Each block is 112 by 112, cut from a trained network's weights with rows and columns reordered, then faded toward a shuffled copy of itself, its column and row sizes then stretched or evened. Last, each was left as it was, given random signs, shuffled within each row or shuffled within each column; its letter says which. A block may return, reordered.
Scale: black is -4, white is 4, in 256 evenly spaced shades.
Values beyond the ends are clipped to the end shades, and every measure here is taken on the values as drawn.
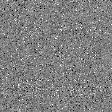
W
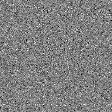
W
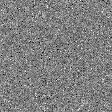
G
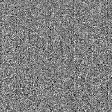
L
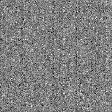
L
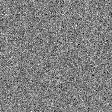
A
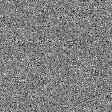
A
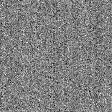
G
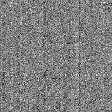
L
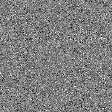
W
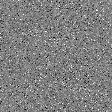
G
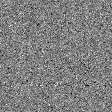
A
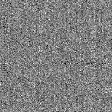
L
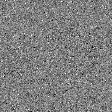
W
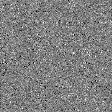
L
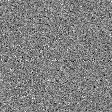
A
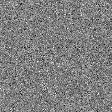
W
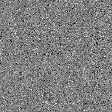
L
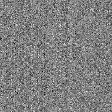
L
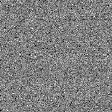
L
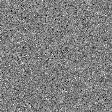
G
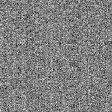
L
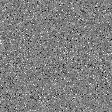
A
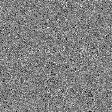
W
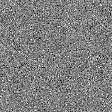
W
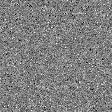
A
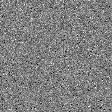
G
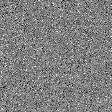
G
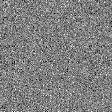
L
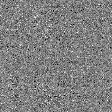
L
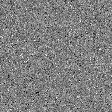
G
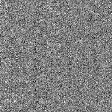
L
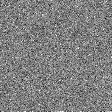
A
